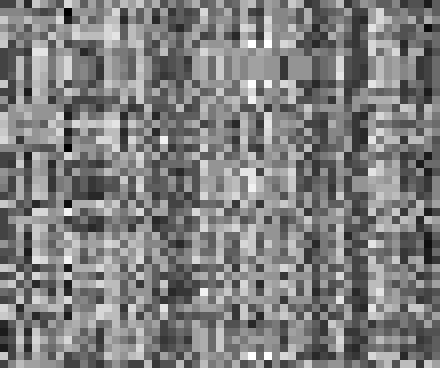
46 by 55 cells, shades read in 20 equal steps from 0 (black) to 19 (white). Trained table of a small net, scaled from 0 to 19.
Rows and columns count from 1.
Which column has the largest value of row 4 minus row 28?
47
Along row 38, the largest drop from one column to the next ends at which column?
44
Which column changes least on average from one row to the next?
35
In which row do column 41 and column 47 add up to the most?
22
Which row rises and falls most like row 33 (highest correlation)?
27
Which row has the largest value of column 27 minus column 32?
39
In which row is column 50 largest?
7
